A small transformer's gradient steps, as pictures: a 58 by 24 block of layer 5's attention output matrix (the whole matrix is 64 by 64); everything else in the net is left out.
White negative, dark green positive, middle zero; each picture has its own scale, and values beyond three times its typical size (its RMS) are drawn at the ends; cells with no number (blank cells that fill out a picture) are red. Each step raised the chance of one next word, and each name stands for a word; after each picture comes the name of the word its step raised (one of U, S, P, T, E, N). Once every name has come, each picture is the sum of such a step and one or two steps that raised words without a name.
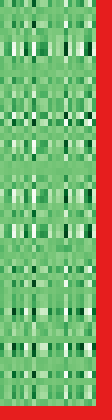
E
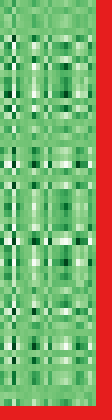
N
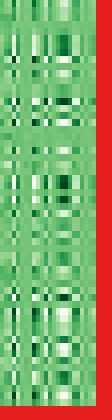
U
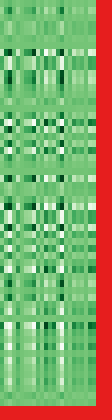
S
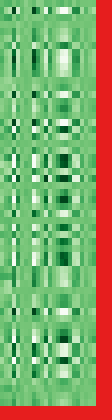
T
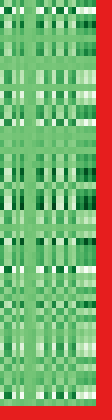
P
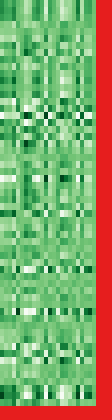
E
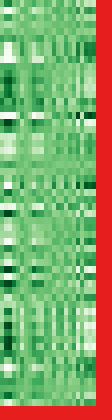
U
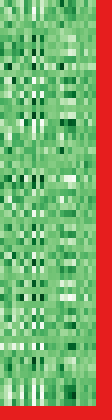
U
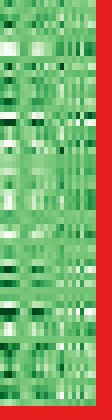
E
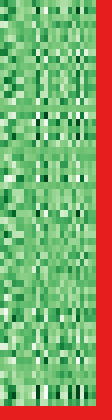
E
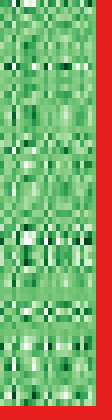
N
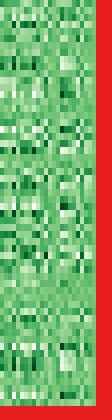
S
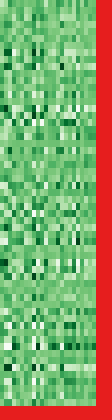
N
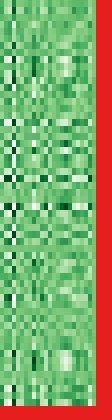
S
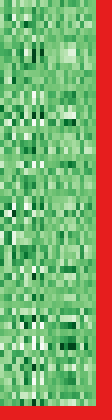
N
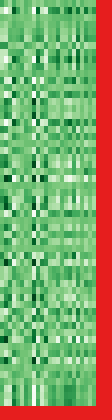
T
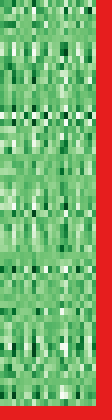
E
